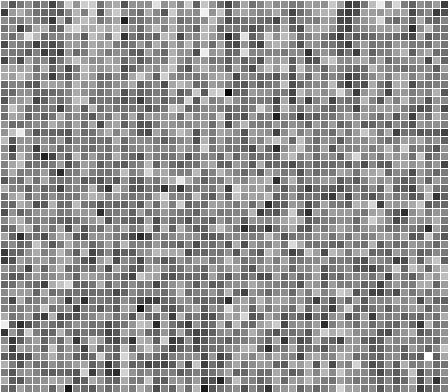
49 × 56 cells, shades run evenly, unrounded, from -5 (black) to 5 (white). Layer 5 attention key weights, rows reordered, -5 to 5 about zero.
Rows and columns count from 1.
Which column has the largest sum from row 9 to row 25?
3
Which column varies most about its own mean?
26
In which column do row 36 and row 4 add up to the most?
9
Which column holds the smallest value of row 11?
44
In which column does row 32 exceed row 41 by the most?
20
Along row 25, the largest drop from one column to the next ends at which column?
55
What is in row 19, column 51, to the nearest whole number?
3
